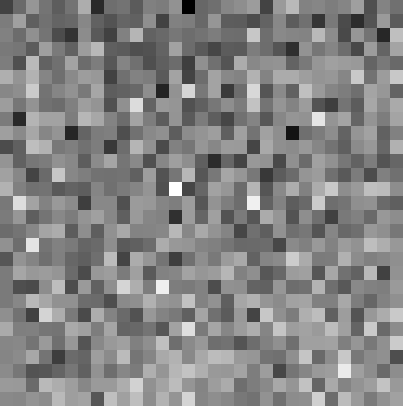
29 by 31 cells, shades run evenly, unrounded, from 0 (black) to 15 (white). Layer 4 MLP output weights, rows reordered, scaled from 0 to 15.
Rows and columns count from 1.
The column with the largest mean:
24
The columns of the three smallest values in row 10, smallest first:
23, 6, 10
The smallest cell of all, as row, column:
1, 15
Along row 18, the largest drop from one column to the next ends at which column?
4
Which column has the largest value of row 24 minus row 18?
22
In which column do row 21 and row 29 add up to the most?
13
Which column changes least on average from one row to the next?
16
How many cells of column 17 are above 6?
25
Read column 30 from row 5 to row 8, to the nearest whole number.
7 9 9 8
